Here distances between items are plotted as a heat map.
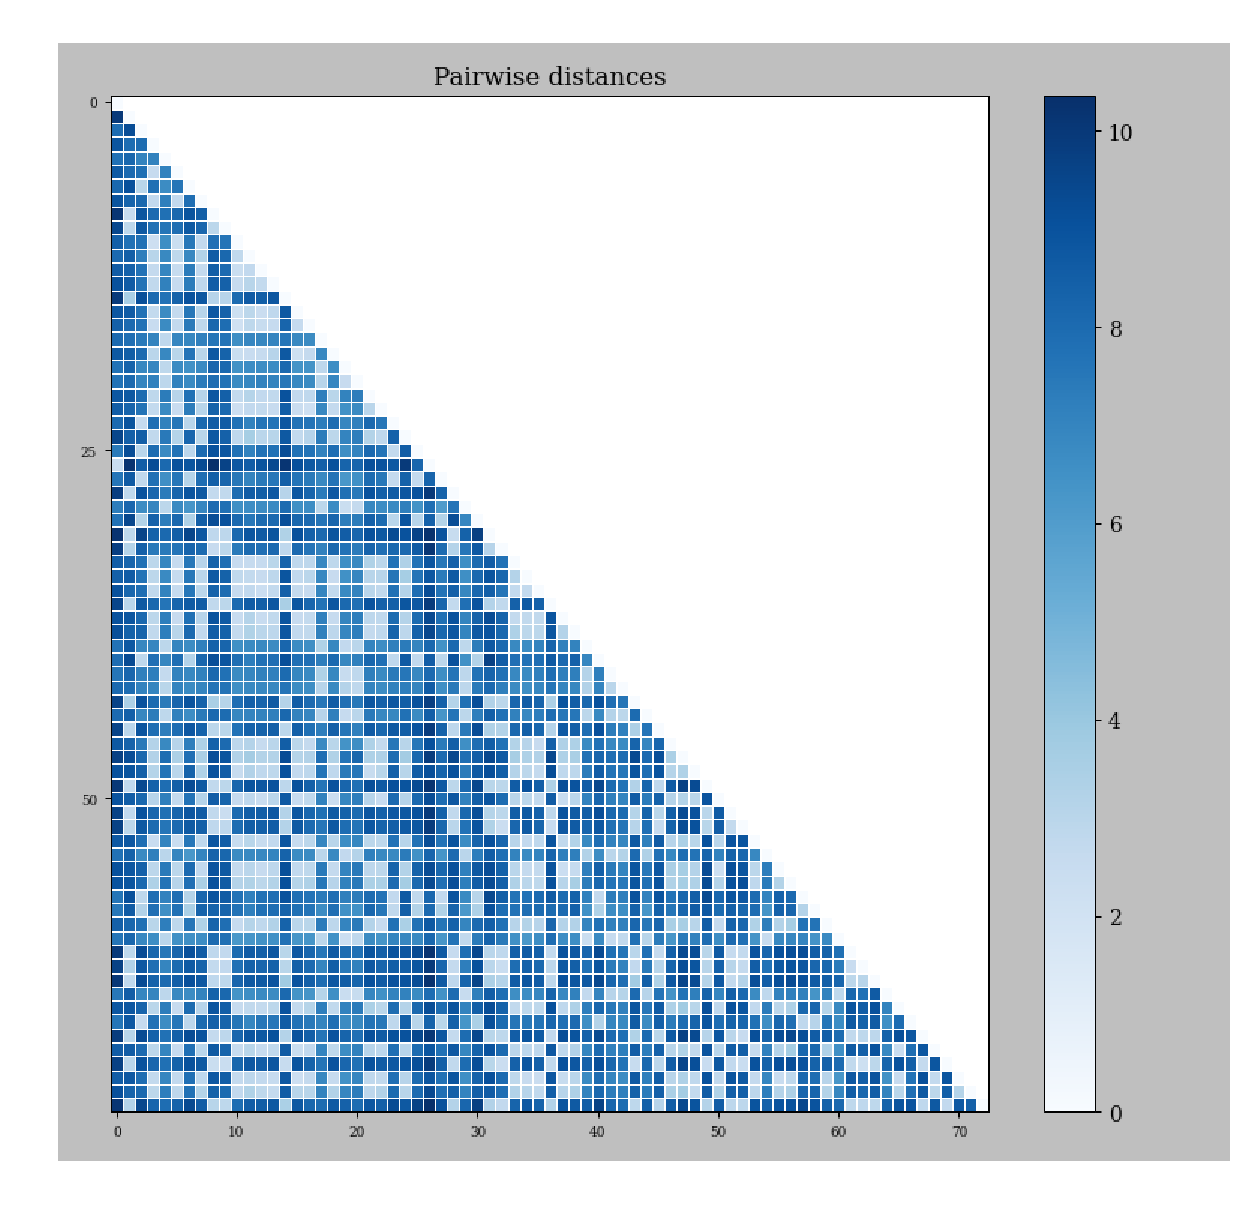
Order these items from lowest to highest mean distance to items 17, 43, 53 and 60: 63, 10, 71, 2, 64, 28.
64, 10, 71, 28, 63, 2
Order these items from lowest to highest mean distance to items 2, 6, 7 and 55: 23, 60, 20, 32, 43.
23, 60, 20, 32, 43
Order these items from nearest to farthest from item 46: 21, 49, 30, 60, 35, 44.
35, 21, 60, 44, 30, 49
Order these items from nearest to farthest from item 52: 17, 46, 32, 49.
32, 49, 17, 46
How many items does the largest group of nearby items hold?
30
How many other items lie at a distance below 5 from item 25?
9
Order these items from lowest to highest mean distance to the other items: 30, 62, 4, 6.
4, 62, 6, 30
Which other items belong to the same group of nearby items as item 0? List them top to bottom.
26
